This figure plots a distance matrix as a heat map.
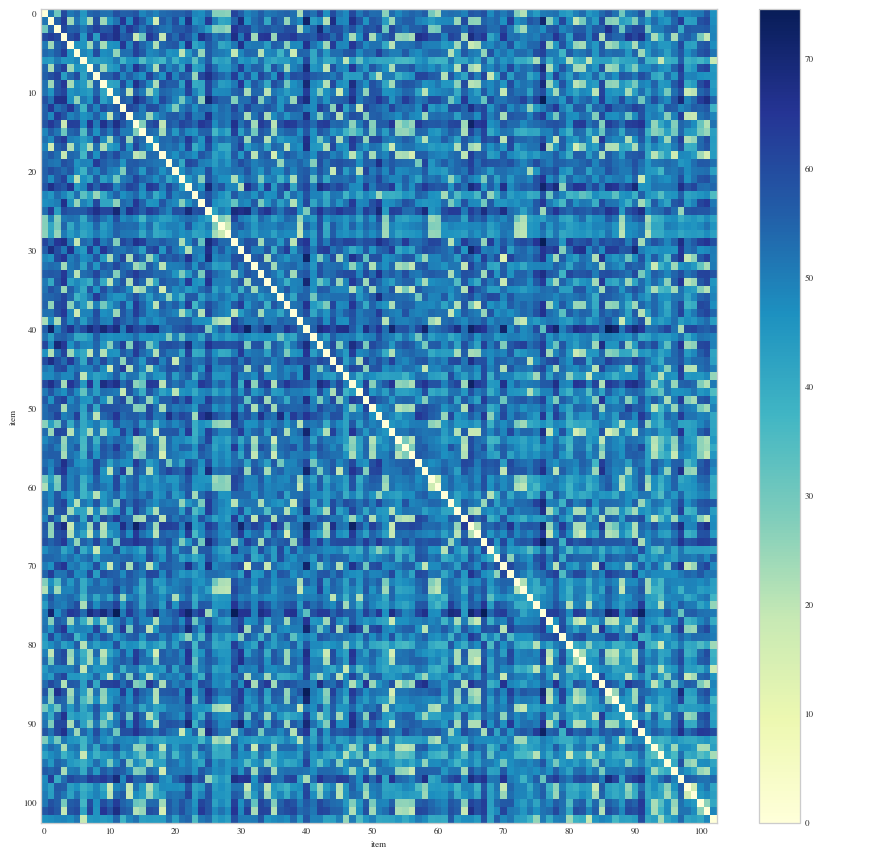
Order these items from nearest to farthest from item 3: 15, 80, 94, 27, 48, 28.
15, 94, 80, 48, 28, 27
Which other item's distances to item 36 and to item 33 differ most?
67
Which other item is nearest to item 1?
17
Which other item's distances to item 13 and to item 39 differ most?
2
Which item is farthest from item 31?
40
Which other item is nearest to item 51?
8
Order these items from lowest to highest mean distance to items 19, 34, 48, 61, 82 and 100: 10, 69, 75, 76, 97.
10, 75, 69, 97, 76
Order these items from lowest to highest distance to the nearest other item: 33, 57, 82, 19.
82, 33, 19, 57
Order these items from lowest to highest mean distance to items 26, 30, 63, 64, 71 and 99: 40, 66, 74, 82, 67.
74, 66, 82, 67, 40
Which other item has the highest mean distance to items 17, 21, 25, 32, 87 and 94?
22
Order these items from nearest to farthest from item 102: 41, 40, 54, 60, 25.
60, 54, 41, 25, 40
